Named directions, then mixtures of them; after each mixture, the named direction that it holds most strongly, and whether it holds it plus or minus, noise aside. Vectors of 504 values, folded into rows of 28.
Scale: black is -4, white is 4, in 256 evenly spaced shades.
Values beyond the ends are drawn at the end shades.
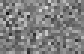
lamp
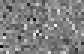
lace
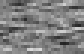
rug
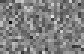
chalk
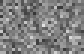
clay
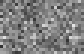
clay, plus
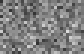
clay, plus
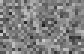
clay, minus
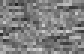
rug, plus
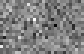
lace, minus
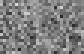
clay, minus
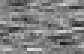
rug, plus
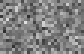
clay, plus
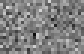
lamp, plus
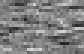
rug, plus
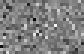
lace, plus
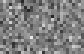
chalk, minus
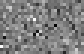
lace, minus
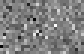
lace, plus
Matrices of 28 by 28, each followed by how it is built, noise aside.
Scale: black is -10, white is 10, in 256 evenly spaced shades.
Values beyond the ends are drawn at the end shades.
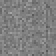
repeating rows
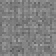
blocks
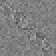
banded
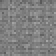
blocks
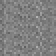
repeating rows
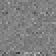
uneven rows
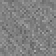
Toeplitz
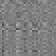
low rank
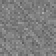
Toeplitz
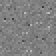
sparse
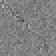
banded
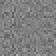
low rank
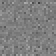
uneven rows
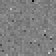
sparse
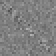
banded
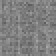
blocks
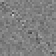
banded
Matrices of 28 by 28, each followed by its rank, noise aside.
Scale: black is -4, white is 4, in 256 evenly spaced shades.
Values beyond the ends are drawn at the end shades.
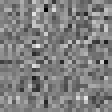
four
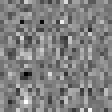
three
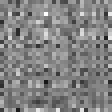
three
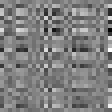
one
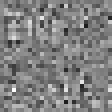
six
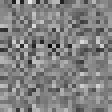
four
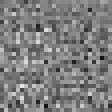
six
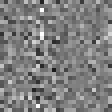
four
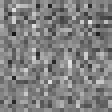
six
